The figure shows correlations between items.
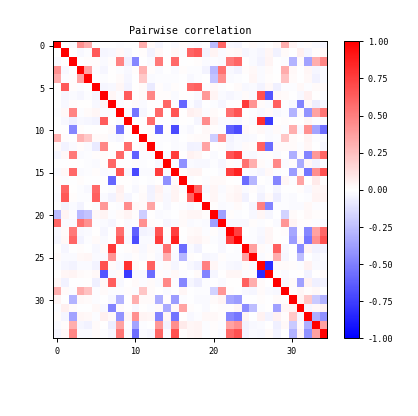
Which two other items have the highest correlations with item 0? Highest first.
21, 3
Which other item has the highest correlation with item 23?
15
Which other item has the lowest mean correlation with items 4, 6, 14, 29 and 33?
27
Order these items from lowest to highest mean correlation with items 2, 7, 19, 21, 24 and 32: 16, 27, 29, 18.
16, 27, 18, 29
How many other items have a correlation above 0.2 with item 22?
7
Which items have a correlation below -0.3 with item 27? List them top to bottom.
6, 9, 12, 19, 26
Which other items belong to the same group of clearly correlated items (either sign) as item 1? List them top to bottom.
5, 17, 18
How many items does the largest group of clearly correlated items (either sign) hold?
11
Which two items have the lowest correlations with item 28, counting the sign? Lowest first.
16, 31
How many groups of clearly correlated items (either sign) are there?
5
